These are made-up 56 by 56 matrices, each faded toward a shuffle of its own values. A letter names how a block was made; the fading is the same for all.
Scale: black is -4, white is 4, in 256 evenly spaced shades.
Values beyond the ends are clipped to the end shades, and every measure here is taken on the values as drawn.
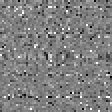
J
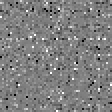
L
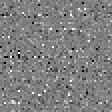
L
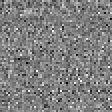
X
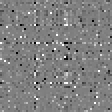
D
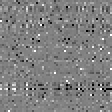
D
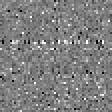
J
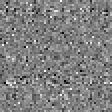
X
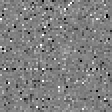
L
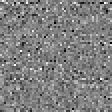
X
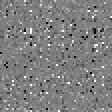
L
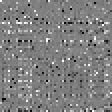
D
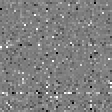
L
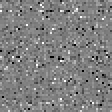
L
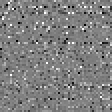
J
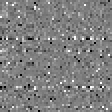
J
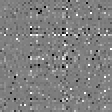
D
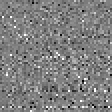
J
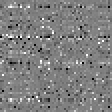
D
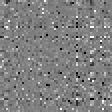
D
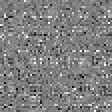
J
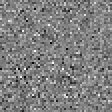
X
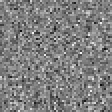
X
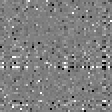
D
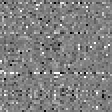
J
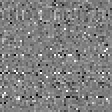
J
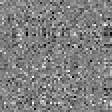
J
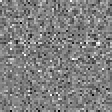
X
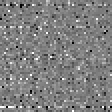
J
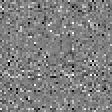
J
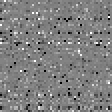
D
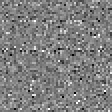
X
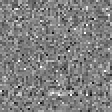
X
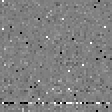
J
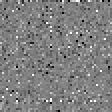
L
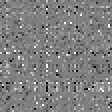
D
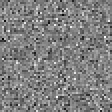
X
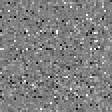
L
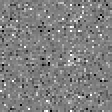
L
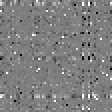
D
